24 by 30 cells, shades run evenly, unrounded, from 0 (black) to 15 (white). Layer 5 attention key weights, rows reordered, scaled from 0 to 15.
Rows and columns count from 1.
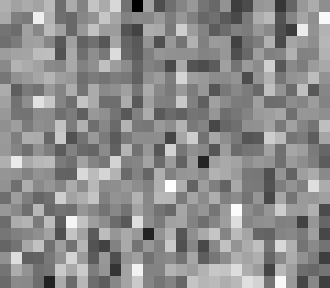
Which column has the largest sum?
4
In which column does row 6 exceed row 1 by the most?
13
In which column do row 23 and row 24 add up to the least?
5
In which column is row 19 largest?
7
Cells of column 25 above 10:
6
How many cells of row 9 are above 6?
28
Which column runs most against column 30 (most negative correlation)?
22
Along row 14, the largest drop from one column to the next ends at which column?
19
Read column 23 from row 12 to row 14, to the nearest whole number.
5 7 8
